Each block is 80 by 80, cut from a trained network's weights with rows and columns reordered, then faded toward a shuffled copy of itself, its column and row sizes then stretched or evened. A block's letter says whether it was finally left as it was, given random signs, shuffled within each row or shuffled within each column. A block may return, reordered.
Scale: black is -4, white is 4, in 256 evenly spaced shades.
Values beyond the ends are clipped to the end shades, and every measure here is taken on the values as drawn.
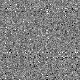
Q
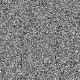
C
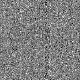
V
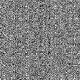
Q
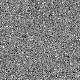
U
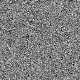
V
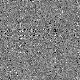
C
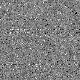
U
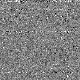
C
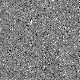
V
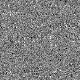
C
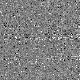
C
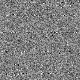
U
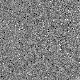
V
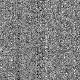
V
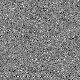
U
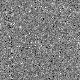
V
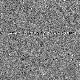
U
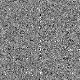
C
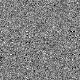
C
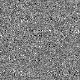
C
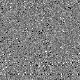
Q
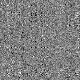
Q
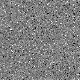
V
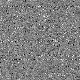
U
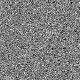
U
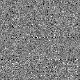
C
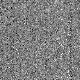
V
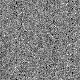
V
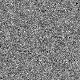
U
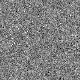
V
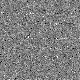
U
